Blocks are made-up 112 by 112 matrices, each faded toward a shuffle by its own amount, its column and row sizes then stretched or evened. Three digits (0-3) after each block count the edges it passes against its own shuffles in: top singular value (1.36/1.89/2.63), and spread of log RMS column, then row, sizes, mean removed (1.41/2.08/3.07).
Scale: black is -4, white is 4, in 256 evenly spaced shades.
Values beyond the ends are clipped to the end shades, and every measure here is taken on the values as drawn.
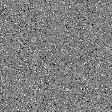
0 1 0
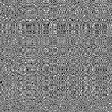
3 0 2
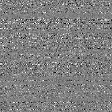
2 0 3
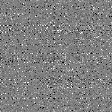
2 1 2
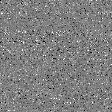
0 0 2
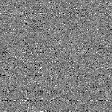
2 1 2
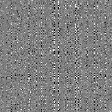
3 3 1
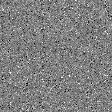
0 1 0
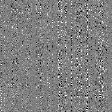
0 3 1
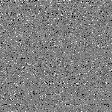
0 0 2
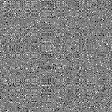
3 1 1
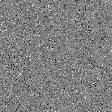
0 1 0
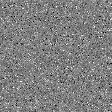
0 0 1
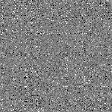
1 2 2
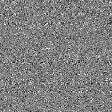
2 0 2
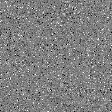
0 1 1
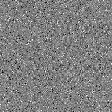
2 0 0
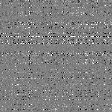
2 2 3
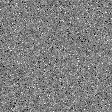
0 0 0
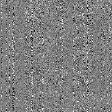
0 3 1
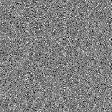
2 1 1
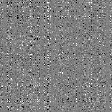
2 3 2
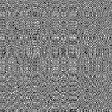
3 1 2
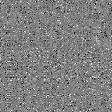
2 0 1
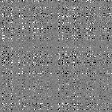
1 3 3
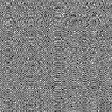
3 0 2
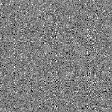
2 2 1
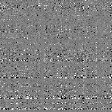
2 2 3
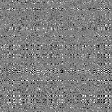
3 2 3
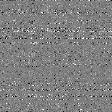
1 1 3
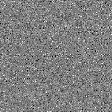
2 0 1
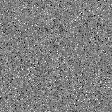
1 0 0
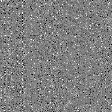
2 2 0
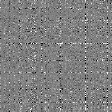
2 3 2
